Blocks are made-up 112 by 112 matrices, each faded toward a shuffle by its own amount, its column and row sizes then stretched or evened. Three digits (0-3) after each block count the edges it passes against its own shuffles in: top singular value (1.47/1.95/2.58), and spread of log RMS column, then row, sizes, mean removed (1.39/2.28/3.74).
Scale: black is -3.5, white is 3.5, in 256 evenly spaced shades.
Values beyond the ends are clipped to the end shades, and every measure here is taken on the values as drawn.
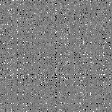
1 2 2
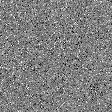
0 0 0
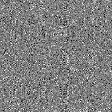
2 1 1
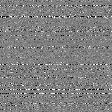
2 0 3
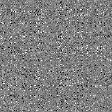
0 2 2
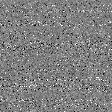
0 0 2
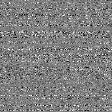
0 1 3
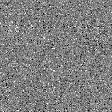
1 0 1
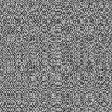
3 1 1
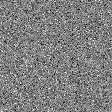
0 0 0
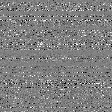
1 0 3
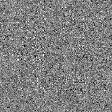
1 1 1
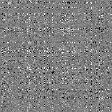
2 2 2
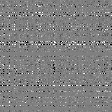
2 2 3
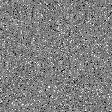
1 0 0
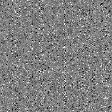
1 2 0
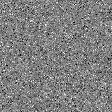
1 0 0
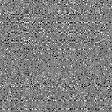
3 0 2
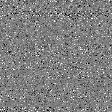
1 0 2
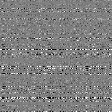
3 1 3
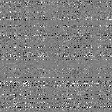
0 2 3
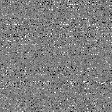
0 1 2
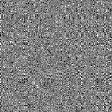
3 2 1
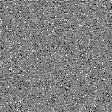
2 1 0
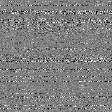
0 0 3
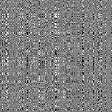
3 3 2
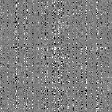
1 3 2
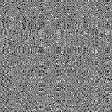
3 1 0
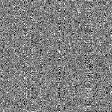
2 2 0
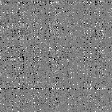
2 2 2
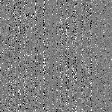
0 3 0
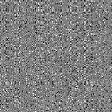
3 2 0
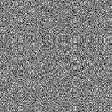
3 1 0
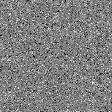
1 0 1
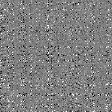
1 2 2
